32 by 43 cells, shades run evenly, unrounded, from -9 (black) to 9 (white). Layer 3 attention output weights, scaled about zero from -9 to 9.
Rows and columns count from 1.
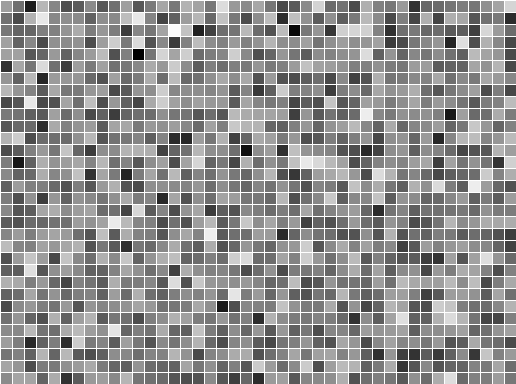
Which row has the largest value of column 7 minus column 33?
3
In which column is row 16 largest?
40
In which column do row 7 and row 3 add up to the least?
25
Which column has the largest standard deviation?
15
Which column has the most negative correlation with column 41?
34
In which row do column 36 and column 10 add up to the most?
28
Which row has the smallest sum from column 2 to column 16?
10
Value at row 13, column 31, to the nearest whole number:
-6
